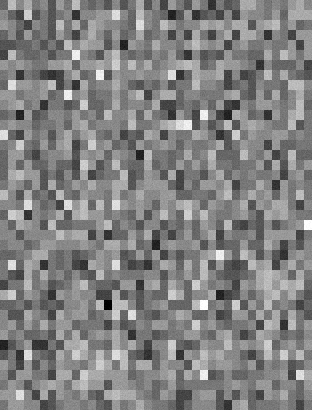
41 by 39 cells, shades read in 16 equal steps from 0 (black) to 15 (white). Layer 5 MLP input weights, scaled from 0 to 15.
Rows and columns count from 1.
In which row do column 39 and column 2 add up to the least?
32
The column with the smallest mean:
7
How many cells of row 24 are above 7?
22
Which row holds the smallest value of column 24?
6
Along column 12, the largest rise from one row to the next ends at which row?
19
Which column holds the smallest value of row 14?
28
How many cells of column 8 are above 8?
17
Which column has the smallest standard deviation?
5
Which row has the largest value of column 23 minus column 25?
13
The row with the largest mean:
21
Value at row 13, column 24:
14
